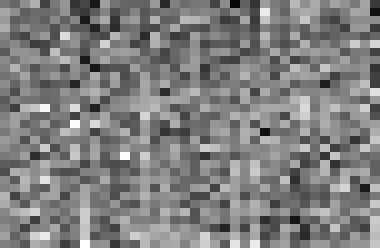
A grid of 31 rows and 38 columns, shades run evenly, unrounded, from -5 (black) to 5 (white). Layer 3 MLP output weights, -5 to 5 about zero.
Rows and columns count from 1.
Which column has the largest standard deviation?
38
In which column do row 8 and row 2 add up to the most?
27
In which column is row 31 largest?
9
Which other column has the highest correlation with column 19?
14
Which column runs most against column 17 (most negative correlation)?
7
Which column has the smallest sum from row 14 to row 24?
19
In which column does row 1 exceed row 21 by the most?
34
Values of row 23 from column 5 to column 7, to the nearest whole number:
4 1 0
